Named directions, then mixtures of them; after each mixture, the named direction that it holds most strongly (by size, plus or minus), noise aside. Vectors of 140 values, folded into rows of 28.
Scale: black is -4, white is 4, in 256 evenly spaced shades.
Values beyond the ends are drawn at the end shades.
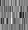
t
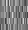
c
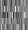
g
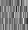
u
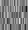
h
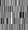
t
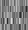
h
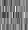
g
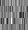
t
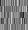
t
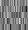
h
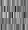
g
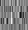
t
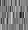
t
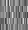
c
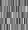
h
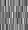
c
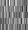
c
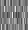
g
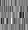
t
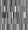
g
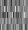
g
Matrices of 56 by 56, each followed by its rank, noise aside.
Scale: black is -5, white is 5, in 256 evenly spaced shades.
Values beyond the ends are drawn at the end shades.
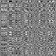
four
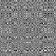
two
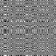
two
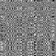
two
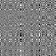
two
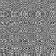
four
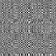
two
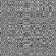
four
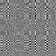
one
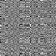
three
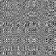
four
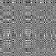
two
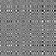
one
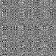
four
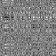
three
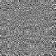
four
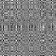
two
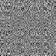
four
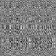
four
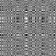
one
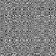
four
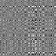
two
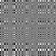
one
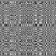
two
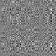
four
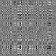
two
